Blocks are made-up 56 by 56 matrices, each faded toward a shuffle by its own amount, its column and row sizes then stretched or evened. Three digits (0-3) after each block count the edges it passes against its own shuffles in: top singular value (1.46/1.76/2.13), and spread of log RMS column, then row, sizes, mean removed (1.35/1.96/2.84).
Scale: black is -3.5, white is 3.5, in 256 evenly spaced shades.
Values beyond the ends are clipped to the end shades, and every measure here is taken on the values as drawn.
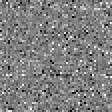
0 0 1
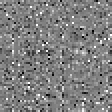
2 1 0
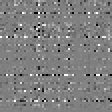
1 2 3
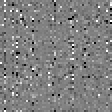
1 2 1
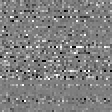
1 0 3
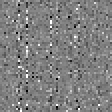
2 2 0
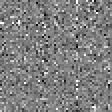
0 2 1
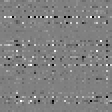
2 1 3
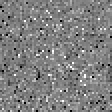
0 0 1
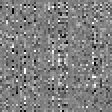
1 3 1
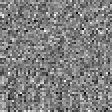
2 0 1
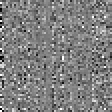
0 3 1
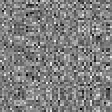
3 2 0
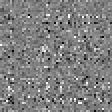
0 2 2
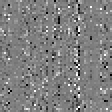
2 3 0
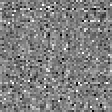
2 0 1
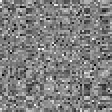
3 0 0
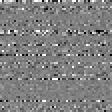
2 0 3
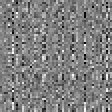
3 3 0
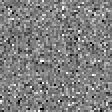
0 1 1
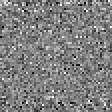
0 0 2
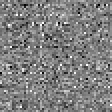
1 0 2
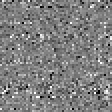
0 0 2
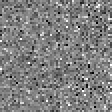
0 1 0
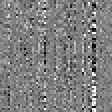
3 3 0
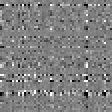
3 2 3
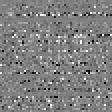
0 0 3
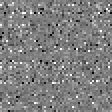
1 0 2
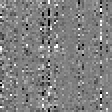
1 3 0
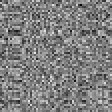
3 0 1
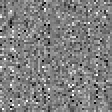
0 2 0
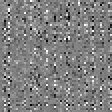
2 3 1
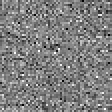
2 0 0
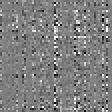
1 3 2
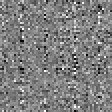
1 2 1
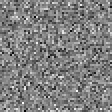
0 0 1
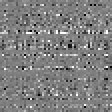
2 1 3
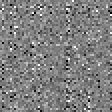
2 2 1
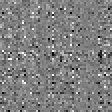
0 2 2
